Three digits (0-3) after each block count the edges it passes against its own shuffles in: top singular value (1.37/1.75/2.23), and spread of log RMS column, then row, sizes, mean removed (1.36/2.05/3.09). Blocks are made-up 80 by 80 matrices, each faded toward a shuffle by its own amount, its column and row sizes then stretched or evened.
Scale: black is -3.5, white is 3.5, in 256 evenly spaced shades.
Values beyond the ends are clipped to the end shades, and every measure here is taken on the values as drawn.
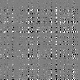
3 3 3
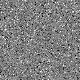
0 0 0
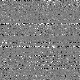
1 1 3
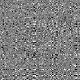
3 2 2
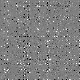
0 2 2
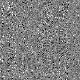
1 2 0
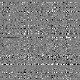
2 2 3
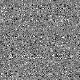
1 1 2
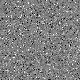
1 0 0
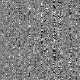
1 3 0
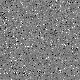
0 0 1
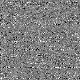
0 0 2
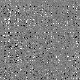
1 2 2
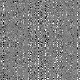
3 3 1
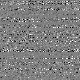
2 0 3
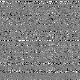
1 1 3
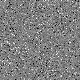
0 0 0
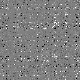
0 2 2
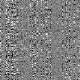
2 3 0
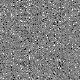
1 2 0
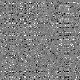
3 1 2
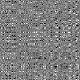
3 2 2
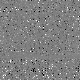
0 1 2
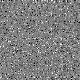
2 0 1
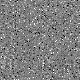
1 1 0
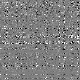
0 2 3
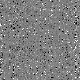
1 2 0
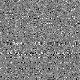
2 0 2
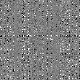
2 3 2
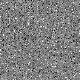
0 2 0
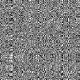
3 2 1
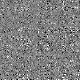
0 2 2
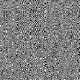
3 2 0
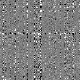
2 3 2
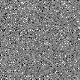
2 0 1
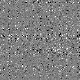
0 2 2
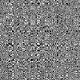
3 2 2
